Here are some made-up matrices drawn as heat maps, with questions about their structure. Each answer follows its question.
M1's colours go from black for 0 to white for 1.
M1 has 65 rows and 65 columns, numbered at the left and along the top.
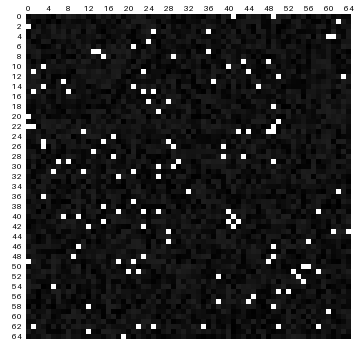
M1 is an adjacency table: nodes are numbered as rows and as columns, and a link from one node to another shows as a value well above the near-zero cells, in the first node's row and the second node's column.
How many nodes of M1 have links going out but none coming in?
7
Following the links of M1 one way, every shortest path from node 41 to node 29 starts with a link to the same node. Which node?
node 15
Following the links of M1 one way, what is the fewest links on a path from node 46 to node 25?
3
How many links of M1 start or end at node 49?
12
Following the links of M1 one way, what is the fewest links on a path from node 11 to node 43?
4
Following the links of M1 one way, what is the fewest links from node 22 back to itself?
3
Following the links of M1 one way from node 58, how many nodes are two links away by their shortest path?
6
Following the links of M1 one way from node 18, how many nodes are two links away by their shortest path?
3
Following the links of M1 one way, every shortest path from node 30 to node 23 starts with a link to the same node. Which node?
node 26
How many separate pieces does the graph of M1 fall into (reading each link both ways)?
5
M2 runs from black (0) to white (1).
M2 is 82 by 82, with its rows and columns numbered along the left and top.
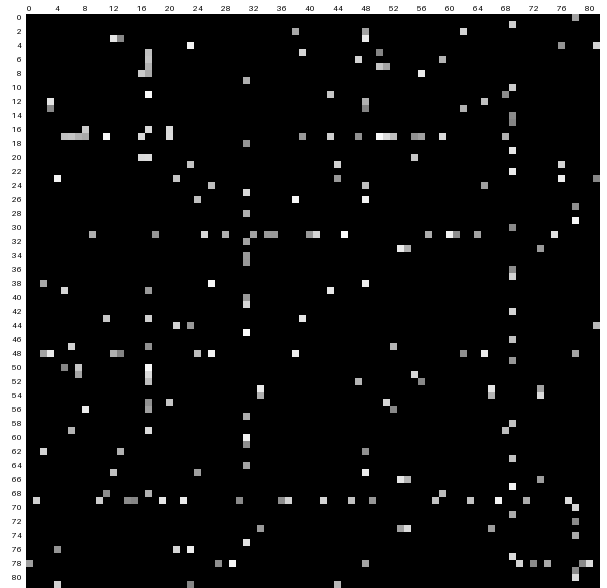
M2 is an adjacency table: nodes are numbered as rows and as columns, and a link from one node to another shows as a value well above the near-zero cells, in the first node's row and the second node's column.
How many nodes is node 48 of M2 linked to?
10
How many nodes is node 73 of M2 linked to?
4
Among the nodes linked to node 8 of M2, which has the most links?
node 17
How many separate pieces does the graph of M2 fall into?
6
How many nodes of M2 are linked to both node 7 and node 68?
1
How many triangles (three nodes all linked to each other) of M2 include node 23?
5
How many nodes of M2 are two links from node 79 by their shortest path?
8
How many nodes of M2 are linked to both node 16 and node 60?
0
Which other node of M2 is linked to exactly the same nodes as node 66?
node 33
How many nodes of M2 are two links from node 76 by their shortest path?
2
